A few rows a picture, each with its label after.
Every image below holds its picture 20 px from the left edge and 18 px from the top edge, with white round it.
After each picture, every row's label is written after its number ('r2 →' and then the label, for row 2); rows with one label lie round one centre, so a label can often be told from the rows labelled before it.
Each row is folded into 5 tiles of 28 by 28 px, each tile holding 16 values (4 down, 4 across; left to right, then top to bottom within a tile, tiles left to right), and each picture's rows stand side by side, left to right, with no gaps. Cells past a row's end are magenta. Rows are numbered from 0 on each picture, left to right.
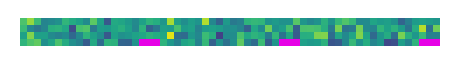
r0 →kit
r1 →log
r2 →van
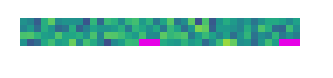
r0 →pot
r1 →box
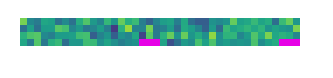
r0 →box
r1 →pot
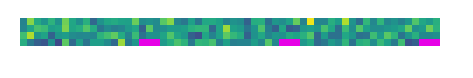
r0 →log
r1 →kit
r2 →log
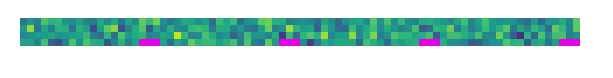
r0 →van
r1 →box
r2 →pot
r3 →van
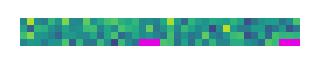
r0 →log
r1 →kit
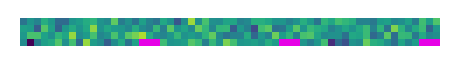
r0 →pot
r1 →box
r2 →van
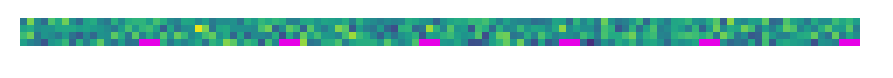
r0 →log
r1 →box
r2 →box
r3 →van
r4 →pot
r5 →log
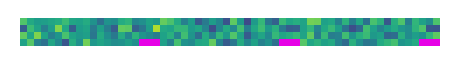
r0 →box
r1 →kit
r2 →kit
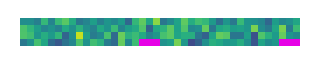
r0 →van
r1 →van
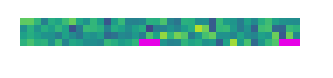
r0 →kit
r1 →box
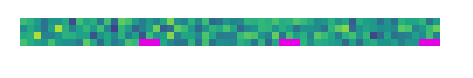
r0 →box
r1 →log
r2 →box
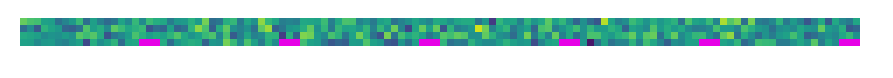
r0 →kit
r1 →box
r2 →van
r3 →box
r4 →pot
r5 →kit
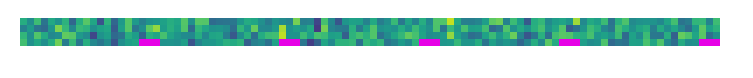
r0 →box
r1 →van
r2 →pot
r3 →kit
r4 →van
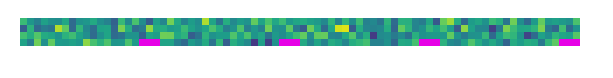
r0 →box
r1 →log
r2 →box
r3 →kit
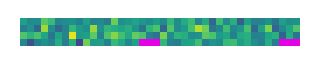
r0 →pot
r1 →box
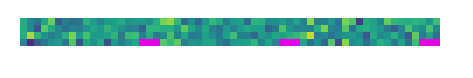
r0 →pot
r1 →kit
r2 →log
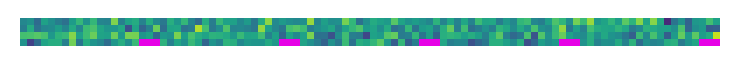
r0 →pot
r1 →box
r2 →log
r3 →van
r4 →kit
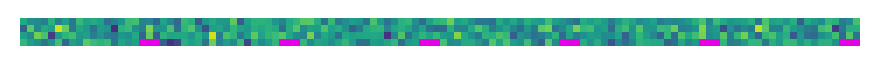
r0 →box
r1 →pot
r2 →kit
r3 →box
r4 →van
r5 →box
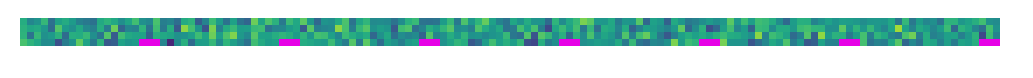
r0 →van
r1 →pot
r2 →box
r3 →van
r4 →kit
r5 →van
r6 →box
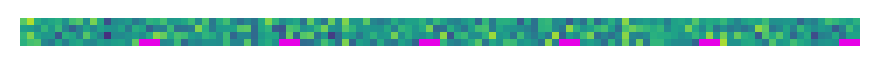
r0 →kit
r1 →box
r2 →log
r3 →box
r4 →log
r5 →box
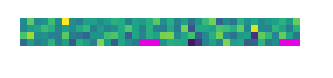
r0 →log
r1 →van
